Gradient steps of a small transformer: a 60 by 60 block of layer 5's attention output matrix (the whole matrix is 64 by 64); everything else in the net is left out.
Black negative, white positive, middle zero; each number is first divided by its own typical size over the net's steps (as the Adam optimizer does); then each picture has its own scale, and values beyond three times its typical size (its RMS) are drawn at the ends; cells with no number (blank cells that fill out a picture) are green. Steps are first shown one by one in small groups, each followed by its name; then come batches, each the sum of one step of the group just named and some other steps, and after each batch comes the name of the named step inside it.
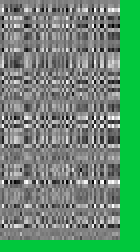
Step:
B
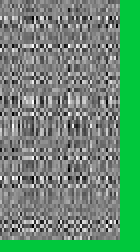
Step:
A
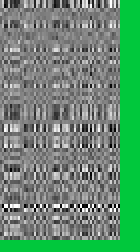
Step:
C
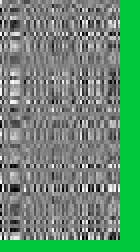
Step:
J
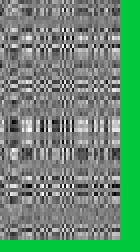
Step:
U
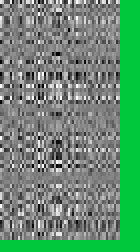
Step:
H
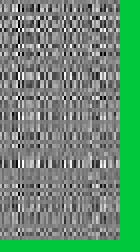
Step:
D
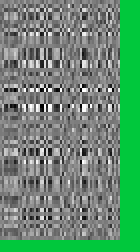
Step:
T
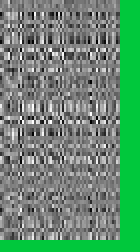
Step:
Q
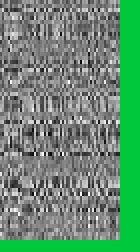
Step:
Q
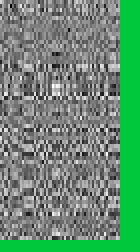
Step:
H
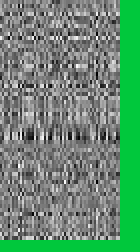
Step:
D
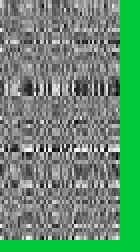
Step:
A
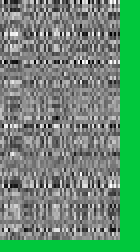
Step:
C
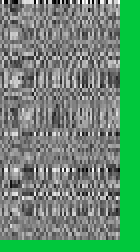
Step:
B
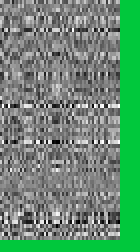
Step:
H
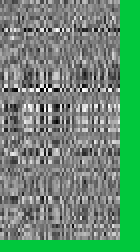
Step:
T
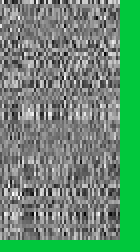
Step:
D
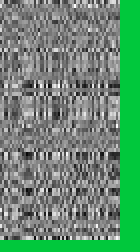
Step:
C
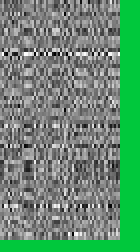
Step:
C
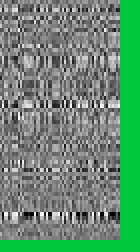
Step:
D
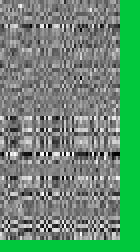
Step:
U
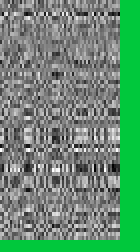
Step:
H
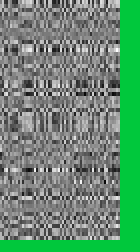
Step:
U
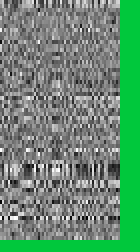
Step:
H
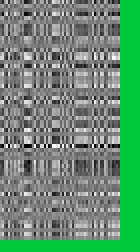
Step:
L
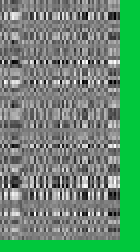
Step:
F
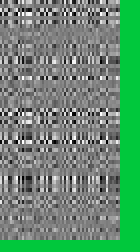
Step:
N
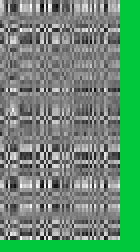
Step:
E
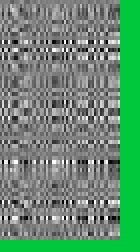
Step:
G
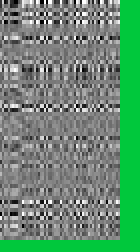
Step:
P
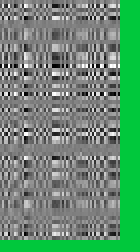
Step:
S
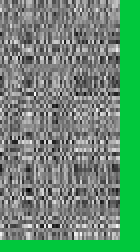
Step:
N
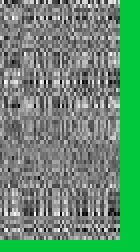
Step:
F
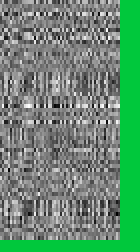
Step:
N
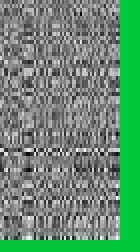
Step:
L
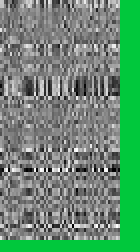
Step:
E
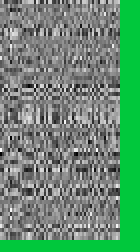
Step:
N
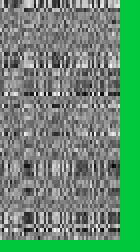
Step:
S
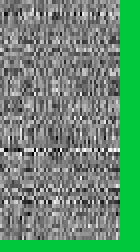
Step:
N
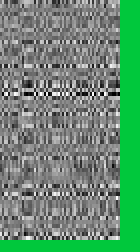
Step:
S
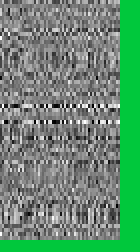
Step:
G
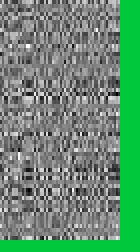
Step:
N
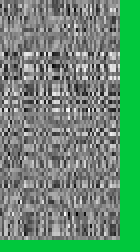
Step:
S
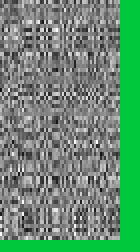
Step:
P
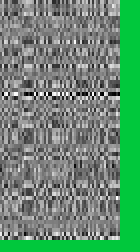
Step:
S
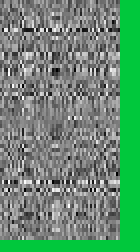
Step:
L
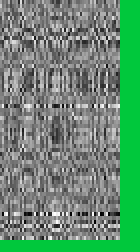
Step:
E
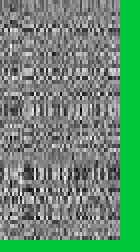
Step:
L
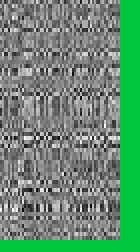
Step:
L
